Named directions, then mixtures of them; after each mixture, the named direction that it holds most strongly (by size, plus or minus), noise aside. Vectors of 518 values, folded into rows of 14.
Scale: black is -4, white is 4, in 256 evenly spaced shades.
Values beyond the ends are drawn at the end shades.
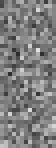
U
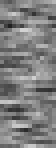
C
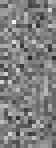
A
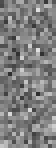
U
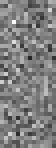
A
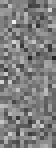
A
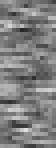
C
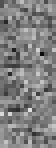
U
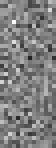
A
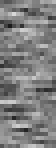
C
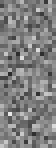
U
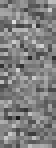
A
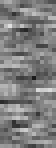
C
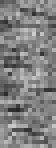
C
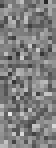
U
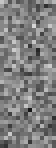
U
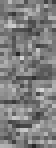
C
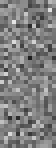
A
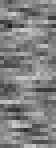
C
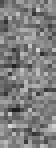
U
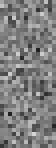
U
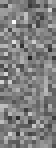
A
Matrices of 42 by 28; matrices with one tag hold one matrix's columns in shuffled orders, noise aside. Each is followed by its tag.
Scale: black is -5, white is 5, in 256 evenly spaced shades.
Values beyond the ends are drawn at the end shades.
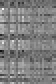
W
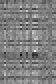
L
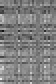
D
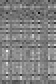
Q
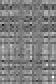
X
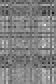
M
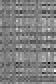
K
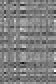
K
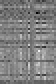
Q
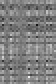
X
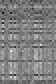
Q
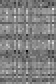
W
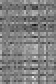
X
